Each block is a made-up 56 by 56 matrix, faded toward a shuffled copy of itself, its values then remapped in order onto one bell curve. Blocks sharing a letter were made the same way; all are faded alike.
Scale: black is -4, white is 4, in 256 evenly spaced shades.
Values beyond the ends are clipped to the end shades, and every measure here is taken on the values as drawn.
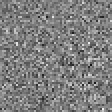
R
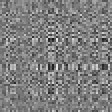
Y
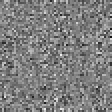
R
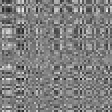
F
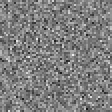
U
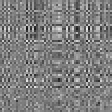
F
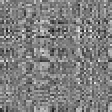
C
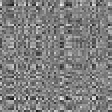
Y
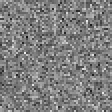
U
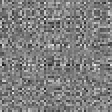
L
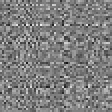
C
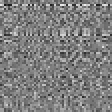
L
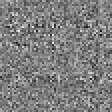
R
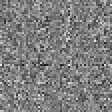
R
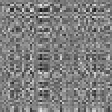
Y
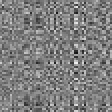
Y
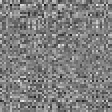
C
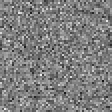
U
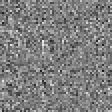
R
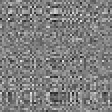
C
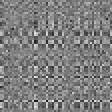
F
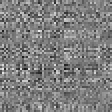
L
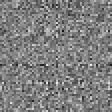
R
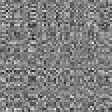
C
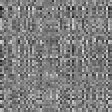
Y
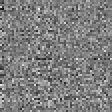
R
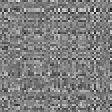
Y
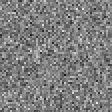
U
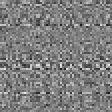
L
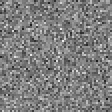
U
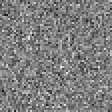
U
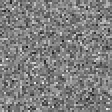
U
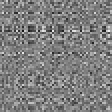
L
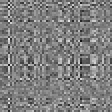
Y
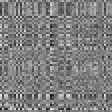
F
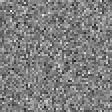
U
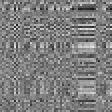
F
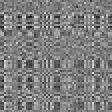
F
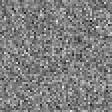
U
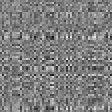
Y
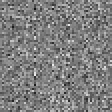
R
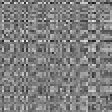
F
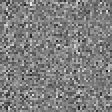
R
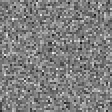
U
